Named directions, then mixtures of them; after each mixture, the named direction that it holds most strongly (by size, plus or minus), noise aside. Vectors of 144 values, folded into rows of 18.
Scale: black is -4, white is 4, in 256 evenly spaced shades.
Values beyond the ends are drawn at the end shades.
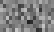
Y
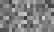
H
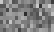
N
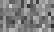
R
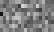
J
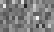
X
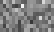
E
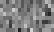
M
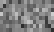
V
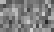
V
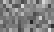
E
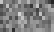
N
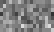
V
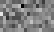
J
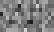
J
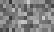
H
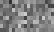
H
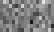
E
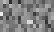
V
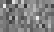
X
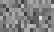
E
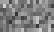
R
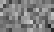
V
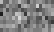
J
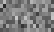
V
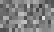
H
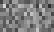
N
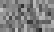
Y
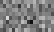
Y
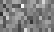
E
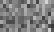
R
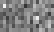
X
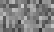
R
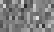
X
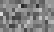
J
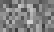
Y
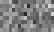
H
